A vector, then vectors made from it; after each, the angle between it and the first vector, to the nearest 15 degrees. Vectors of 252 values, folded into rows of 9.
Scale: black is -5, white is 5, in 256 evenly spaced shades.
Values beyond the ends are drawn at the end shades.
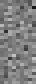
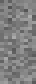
90 degrees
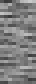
90 degrees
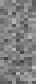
90 degrees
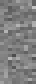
150 degrees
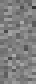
15 degrees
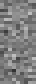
60 degrees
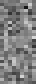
105 degrees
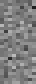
15 degrees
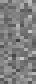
120 degrees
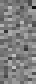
15 degrees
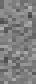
75 degrees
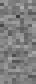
120 degrees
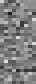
105 degrees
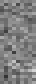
75 degrees
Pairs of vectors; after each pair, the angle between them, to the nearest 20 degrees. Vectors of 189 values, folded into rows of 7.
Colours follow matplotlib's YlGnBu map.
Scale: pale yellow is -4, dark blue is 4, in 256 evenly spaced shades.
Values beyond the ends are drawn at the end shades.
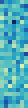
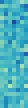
20 degrees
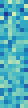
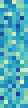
100 degrees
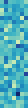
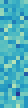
20 degrees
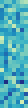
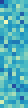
100 degrees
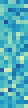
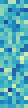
20 degrees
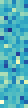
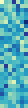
80 degrees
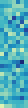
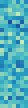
40 degrees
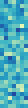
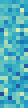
120 degrees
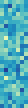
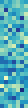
60 degrees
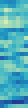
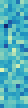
100 degrees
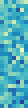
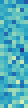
160 degrees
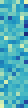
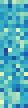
60 degrees
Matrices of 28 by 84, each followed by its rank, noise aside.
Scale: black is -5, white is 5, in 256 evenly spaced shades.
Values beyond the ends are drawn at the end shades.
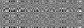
two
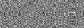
four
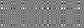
one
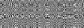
four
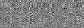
five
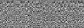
five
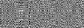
five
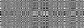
one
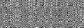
five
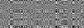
two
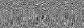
four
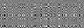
two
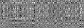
five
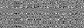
five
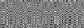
two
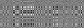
one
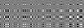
one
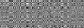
two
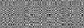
three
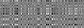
one
